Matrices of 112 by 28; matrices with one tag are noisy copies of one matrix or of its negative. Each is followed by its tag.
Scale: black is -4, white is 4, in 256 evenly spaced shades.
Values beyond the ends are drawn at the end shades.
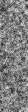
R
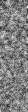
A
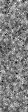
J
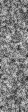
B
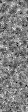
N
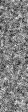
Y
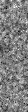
J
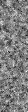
A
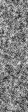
Y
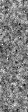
J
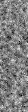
B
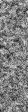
N
